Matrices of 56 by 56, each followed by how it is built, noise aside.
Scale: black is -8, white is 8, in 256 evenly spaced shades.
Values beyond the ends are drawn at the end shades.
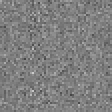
low rank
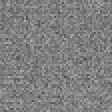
blocks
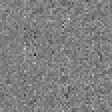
uneven columns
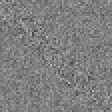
banded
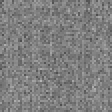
blocks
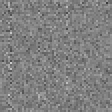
uneven columns
